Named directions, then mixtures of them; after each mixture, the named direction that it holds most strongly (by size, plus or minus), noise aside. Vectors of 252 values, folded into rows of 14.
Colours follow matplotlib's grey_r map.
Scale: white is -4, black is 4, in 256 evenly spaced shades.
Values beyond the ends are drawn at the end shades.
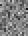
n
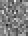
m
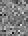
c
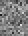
c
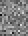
c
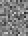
n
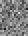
n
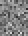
n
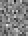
m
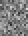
n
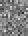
n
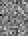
c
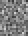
m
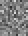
m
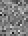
c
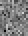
n
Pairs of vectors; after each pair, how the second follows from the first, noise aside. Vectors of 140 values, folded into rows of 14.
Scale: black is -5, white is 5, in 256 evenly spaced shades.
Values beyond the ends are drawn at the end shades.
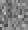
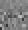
partly zeroed.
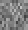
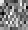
reversed, scaled up.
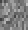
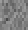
negated, shrunk.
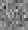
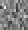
sign-scrambled.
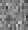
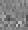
partly zeroed.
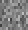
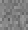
negated, shrunk.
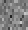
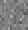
negated, shrunk.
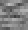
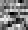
reversed, scaled up.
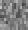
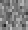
reversed.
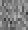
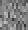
wrapped around.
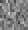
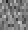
sign-scrambled.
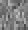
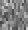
wrapped around.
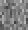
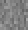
negated, shrunk.
